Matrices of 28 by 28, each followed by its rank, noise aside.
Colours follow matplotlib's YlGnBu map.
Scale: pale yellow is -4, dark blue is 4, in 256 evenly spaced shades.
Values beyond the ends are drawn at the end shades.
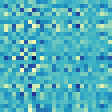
three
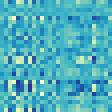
two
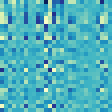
two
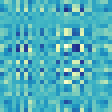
two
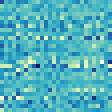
four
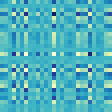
one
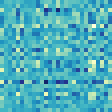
three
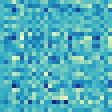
four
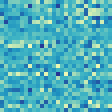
four
